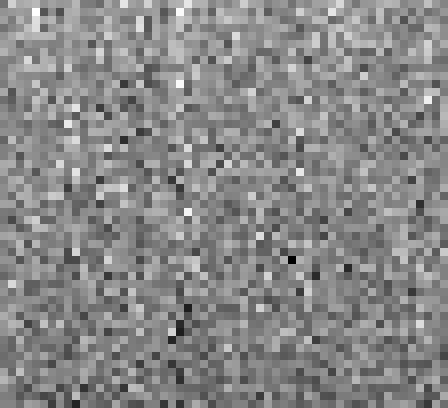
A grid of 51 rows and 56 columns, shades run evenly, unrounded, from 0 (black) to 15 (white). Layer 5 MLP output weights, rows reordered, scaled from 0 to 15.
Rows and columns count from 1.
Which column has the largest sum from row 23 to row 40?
39
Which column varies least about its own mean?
1
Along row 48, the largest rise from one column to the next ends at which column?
24
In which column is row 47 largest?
3
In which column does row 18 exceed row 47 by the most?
23
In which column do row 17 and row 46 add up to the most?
38
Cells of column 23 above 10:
15
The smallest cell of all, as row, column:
33, 37
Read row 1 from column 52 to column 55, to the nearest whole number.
9 9 11 9
